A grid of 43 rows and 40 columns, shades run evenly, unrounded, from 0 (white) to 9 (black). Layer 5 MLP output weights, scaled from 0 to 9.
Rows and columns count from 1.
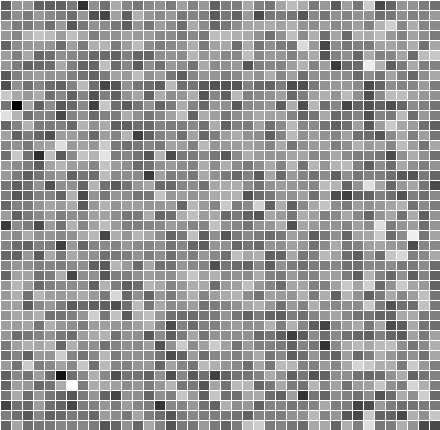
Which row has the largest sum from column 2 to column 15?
11
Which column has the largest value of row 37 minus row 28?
18
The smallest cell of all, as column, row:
7, 39
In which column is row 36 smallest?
6
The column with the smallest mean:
38
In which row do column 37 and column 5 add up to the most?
42
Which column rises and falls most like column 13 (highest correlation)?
4
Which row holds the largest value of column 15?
41
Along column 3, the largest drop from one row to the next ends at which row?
37
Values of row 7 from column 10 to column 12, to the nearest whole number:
2 5 4
